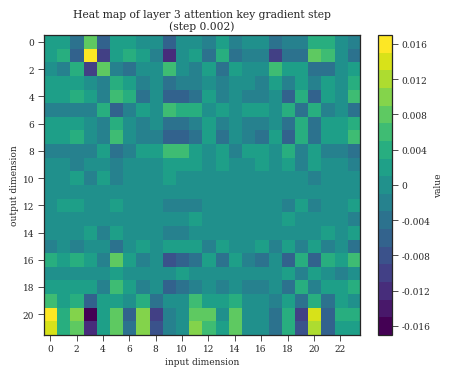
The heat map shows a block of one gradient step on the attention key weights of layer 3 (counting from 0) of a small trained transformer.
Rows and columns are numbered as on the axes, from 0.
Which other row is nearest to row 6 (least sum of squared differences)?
18
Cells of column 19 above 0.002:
5
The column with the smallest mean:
9
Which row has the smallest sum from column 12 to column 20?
1
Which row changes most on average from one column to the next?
20
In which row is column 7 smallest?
4
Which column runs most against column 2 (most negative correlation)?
3
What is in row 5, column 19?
-0.004
